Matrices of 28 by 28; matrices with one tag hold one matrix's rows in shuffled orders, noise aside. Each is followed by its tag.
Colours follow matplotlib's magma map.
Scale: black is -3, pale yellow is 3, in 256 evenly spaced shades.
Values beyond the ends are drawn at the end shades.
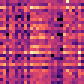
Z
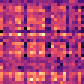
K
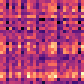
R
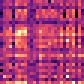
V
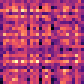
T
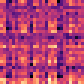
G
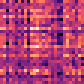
Z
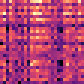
Z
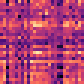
Z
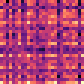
R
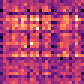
T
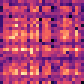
T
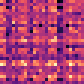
G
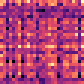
R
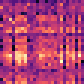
V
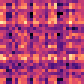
G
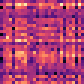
V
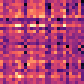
K
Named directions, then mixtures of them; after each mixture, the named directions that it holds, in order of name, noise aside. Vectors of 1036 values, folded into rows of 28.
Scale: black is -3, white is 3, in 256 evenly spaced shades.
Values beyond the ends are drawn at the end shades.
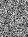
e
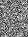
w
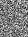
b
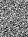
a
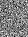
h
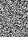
b.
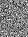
h.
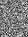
w.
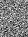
a.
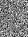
b, h.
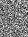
b.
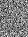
h.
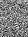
a, b.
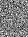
h.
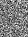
b.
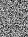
b.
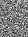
a, b.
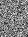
e, w.
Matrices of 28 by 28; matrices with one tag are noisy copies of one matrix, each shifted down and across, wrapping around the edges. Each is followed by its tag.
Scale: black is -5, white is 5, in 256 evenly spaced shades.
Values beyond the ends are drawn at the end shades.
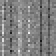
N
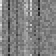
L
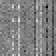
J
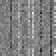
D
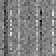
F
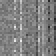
J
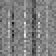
F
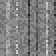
N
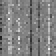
N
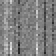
L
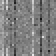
L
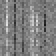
L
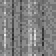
L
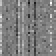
J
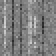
L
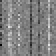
N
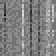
L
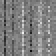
N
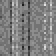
J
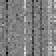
L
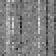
L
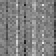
N
